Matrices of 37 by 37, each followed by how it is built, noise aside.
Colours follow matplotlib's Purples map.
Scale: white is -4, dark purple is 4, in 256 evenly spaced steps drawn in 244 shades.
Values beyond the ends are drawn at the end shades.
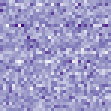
uneven rows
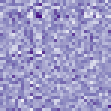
low rank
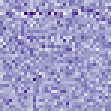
uneven rows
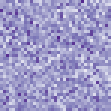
noise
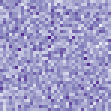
noise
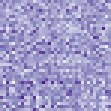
low rank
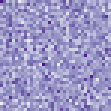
noise
